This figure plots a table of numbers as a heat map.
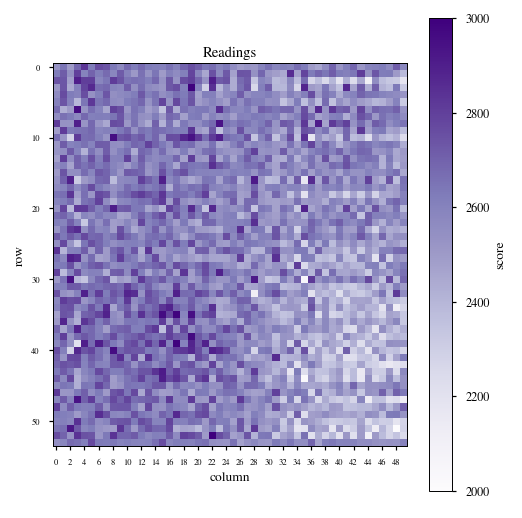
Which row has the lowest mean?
51
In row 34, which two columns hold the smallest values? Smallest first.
48, 46
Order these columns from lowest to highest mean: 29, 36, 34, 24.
34, 36, 29, 24
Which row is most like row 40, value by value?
10
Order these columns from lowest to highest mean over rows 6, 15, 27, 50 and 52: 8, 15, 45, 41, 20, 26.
45, 41, 15, 20, 26, 8
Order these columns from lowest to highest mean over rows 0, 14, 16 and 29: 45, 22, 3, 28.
45, 3, 28, 22
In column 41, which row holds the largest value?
3
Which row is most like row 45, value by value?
19
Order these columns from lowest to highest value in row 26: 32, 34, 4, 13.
32, 34, 4, 13
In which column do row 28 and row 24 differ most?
35
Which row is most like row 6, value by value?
8
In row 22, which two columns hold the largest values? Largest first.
28, 12
